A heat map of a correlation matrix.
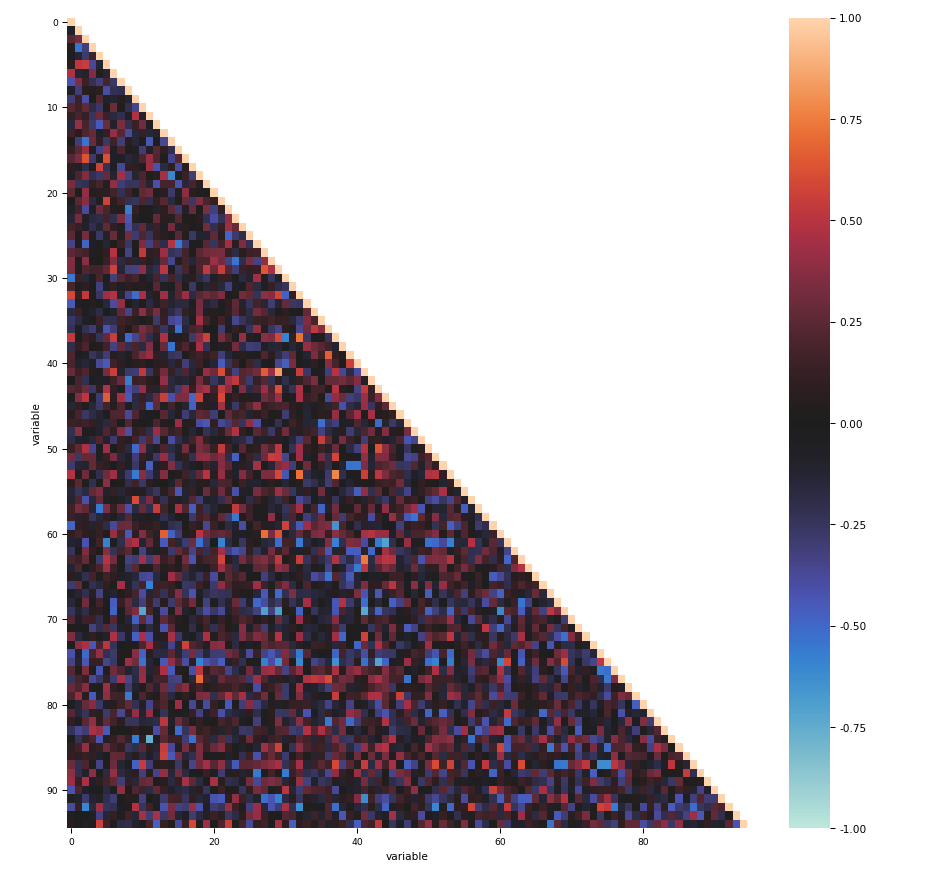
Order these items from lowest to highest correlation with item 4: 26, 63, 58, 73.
63, 58, 26, 73
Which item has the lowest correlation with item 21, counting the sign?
61
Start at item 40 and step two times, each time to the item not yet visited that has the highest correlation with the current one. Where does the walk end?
36
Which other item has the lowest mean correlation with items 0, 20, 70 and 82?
92
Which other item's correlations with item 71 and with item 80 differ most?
47
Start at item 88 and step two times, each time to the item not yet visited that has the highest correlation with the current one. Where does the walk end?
13
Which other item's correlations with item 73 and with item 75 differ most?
43
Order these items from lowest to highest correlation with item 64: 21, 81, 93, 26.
81, 93, 26, 21
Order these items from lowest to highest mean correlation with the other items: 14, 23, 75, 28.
75, 14, 23, 28
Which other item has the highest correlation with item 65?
14
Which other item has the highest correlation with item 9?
56
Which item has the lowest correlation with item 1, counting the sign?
3
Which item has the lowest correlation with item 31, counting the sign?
94
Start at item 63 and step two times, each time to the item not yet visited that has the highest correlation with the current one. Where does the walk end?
29
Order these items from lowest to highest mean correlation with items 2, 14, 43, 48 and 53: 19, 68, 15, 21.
68, 15, 19, 21
